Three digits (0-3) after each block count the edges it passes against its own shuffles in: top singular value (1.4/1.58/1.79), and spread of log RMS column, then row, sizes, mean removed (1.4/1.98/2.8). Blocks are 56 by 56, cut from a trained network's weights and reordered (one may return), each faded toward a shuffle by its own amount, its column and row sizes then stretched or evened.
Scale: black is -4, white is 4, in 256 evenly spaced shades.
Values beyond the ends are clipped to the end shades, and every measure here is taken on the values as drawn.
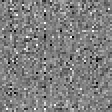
0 2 1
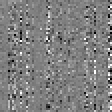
2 3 1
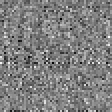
2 0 2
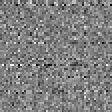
3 0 2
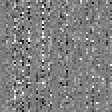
1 3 0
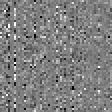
2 3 0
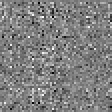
0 2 2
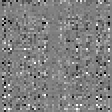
0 3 2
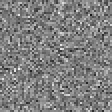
2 0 0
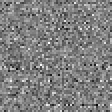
1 0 2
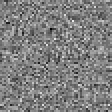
1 0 0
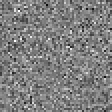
0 1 0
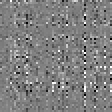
3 3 2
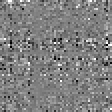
1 2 3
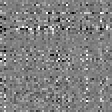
3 2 3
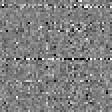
3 1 2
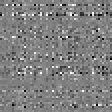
2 2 3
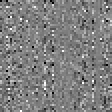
0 3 0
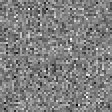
0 1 1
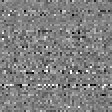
1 0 3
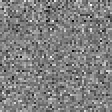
0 0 2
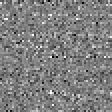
0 0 2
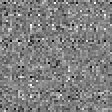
1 1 2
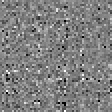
1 2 1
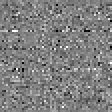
0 1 2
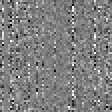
1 3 0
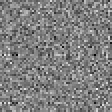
2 0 1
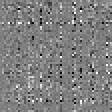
1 3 2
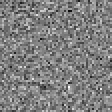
2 1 0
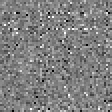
1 1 1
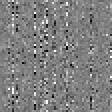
1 3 0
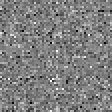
0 0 2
